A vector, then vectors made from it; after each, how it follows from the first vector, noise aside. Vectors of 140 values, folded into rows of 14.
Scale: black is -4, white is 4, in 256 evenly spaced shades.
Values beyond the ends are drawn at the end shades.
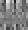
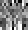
reversed, scaled up.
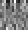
negated.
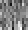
reversed.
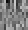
negated.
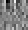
negated.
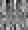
negated.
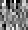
negated, scaled up.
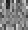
negated.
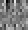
negated.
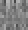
shrunk.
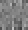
reversed, negated, shrunk.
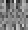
negated.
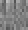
shrunk.
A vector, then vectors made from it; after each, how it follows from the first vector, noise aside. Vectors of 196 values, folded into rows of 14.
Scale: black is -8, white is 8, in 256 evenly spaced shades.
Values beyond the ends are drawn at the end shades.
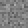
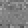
wrapped around, negated, partly zeroed.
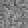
sign-scrambled.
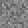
sign-scrambled.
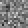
negated, scaled up.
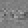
wrapped around, negated, partly zeroed.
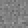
reversed, shrunk.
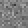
sign-scrambled.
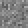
sign-scrambled.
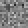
negated, scaled up.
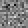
negated, scaled up.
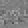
reversed, negated, partly zeroed.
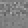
wrapped around, negated, partly zeroed.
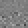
wrapped around, negated, partly zeroed.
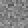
sign-scrambled.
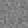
reversed, negated, shrunk.
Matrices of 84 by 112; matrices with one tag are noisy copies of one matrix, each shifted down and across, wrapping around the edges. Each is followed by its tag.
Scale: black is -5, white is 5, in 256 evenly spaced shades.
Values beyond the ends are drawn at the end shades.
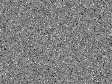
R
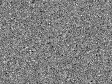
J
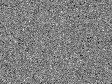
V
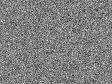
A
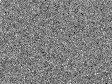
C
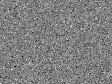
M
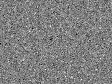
M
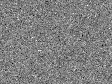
J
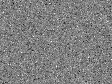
V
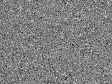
C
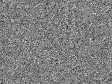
J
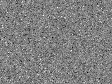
J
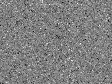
R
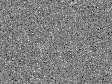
V
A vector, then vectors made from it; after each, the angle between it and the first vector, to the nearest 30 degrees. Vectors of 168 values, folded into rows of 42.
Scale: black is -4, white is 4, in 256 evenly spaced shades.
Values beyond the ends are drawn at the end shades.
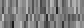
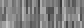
120 degrees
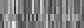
120 degrees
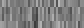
90 degrees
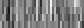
60 degrees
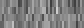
150 degrees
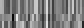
90 degrees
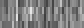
90 degrees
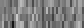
60 degrees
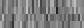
30 degrees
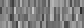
90 degrees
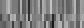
90 degrees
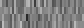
90 degrees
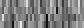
30 degrees
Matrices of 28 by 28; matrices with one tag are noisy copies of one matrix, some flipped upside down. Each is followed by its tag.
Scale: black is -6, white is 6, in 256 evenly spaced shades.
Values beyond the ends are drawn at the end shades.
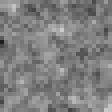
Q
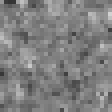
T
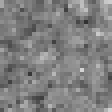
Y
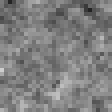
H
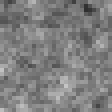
H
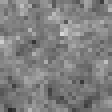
H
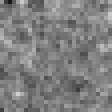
T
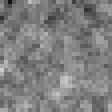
H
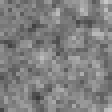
Y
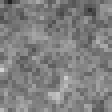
H
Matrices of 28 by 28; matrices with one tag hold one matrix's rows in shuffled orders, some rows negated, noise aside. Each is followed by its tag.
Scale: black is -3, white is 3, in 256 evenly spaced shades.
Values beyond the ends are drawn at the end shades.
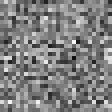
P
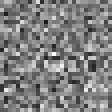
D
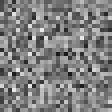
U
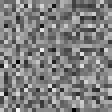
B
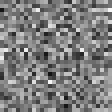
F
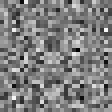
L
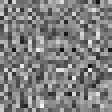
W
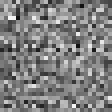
P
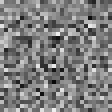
D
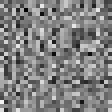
B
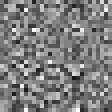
L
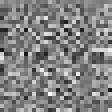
F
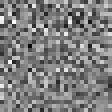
U
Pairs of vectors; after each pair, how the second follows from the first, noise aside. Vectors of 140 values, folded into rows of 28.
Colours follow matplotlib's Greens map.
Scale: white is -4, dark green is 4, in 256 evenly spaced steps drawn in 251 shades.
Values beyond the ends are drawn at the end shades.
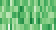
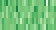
reversed, partly zeroed.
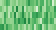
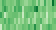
negated, partly zeroed.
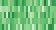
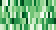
reversed, negated, scaled up.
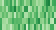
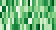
reversed, negated, scaled up.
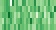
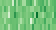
negated, partly zeroed.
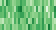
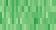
reversed, shrunk.
